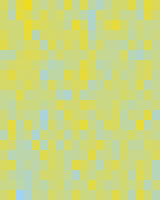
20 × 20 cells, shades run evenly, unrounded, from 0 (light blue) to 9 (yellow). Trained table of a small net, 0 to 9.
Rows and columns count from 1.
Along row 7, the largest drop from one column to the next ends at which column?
13
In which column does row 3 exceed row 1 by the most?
10
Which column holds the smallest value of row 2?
12
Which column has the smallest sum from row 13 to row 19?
3
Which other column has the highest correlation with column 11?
9
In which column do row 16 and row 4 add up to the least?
5
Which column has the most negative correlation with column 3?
18
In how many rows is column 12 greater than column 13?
10
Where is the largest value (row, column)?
1, 4
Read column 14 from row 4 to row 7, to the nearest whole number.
5 4 4 4
